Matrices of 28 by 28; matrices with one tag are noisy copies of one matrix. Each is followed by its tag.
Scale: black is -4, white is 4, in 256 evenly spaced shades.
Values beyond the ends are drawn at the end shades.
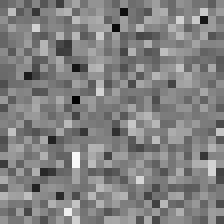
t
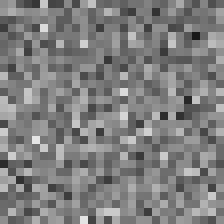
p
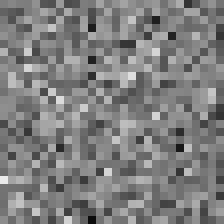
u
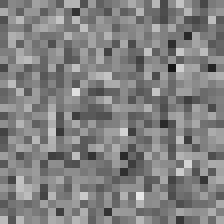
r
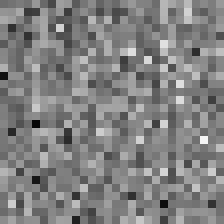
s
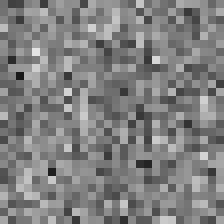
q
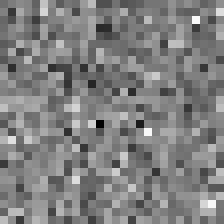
p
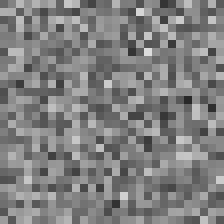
r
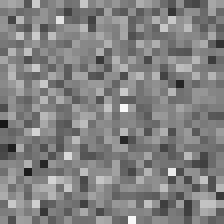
u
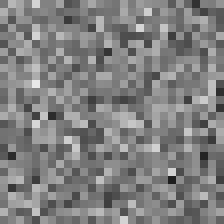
u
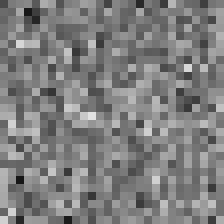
p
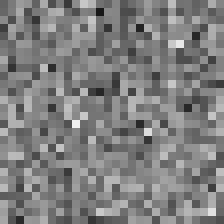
p
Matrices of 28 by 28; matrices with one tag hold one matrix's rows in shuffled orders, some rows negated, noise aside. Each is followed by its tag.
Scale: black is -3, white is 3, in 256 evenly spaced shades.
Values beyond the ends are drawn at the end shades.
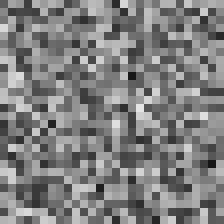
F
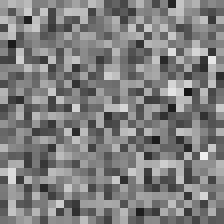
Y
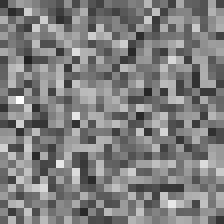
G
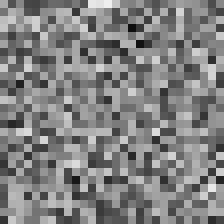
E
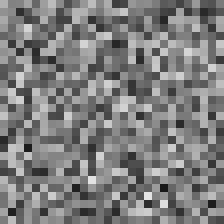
G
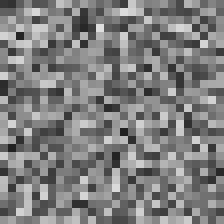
F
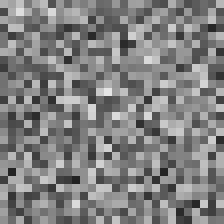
E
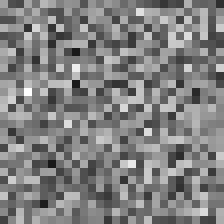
Y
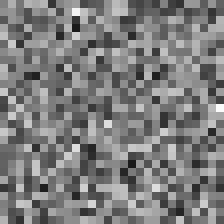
G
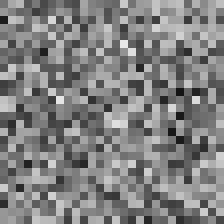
Y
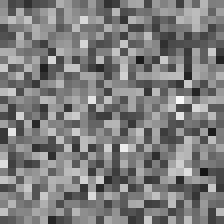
Y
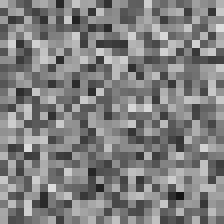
G
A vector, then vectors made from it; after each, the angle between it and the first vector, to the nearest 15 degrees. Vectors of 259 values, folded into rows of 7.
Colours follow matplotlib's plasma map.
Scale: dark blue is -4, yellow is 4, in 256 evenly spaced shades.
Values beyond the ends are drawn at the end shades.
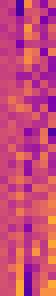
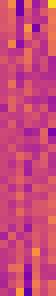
45 degrees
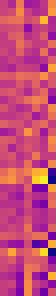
120 degrees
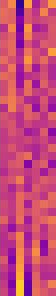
45 degrees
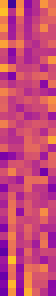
120 degrees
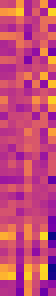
135 degrees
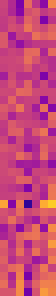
45 degrees
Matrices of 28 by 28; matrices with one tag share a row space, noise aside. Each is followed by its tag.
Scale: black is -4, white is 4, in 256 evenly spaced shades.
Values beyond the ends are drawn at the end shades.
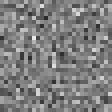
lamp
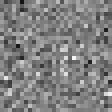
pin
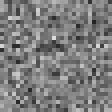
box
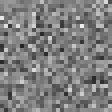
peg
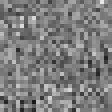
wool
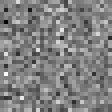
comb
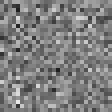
box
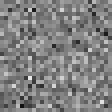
lamp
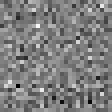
wool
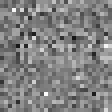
lamp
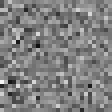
box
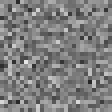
box
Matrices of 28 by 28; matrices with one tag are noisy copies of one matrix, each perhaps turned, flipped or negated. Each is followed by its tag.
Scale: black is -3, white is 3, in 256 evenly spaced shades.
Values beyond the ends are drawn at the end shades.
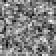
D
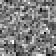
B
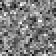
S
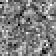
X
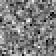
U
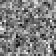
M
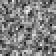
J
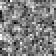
B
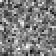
J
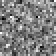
U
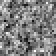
D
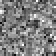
S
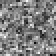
M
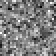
S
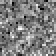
U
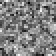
B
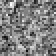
X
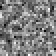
B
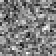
J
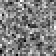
M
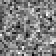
U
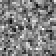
J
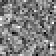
B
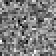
S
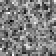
J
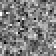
S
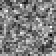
D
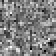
X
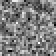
B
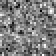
X
